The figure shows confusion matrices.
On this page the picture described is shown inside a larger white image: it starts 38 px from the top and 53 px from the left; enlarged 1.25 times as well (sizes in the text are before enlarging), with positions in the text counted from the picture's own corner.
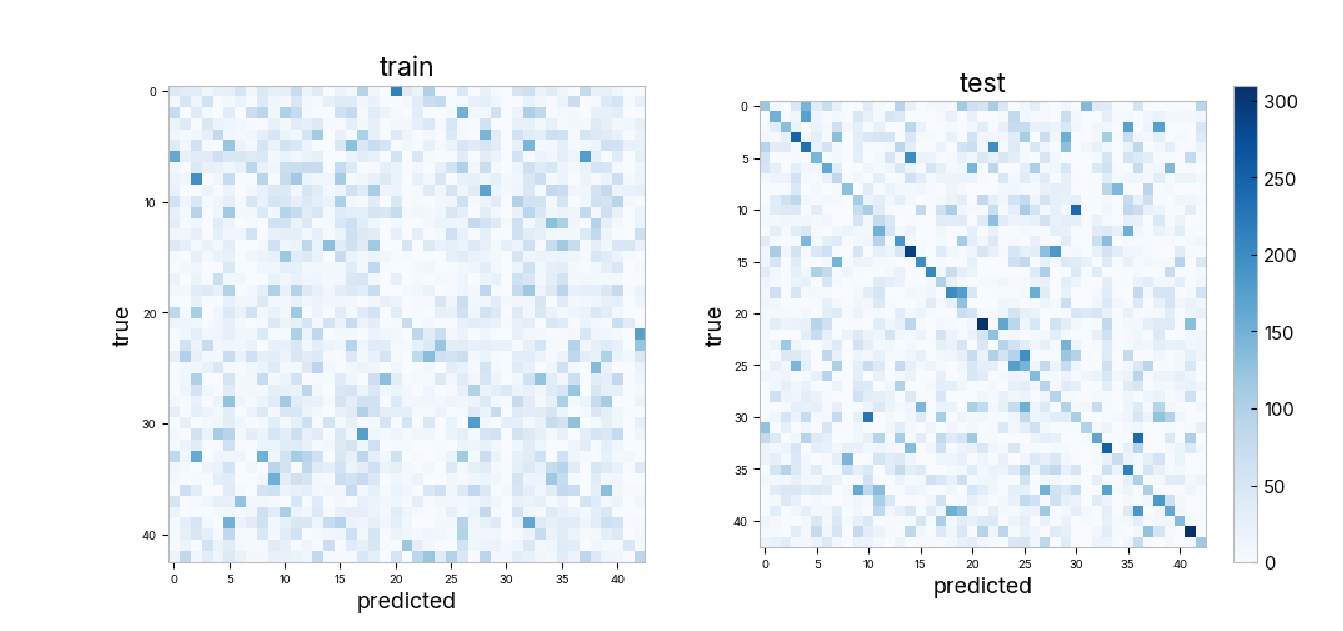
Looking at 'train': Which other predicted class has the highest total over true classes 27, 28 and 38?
10
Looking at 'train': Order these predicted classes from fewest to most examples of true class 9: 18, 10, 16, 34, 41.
41, 10, 16, 34, 18
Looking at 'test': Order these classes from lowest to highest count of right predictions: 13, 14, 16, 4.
13, 16, 4, 14
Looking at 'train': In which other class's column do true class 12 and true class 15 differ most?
34
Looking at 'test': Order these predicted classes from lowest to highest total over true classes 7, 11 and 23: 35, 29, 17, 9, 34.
34, 35, 17, 9, 29
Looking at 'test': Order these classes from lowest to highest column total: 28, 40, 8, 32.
8, 40, 32, 28
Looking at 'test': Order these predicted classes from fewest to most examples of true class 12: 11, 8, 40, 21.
21, 8, 40, 11
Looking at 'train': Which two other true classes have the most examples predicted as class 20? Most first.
0, 11
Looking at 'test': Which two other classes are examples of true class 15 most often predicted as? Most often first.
7, 40
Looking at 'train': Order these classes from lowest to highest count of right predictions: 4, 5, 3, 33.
3, 33, 4, 5
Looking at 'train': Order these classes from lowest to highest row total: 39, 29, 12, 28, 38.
38, 29, 12, 28, 39
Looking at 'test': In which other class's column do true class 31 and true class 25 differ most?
24
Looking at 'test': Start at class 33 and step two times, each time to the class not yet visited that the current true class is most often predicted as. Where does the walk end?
28
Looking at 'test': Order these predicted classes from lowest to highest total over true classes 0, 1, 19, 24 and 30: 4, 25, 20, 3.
3, 20, 25, 4
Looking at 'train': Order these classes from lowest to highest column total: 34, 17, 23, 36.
23, 36, 34, 17
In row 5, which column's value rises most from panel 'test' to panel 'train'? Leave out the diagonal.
32
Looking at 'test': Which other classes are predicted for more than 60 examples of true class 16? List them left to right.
5, 6, 18, 27, 39
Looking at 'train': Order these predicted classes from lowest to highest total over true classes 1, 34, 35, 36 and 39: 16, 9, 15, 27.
27, 16, 15, 9
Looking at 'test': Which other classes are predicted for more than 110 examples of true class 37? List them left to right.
9, 11, 27, 33
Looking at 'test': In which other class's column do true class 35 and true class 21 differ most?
23
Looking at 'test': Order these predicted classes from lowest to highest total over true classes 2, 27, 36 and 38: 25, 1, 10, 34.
34, 1, 10, 25
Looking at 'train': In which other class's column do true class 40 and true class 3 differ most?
26
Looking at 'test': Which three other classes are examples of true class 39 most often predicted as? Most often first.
36, 18, 19
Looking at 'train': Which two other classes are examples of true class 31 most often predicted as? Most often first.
17, 4
